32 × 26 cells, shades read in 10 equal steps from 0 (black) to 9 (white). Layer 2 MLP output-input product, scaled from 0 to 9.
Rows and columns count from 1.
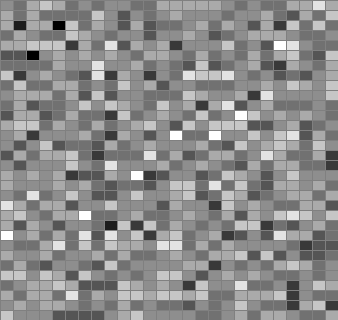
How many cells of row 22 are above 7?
2
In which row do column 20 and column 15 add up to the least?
29
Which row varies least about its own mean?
4
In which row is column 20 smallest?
10
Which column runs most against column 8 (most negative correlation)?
22
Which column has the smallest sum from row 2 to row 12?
12
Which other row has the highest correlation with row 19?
14
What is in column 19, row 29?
8
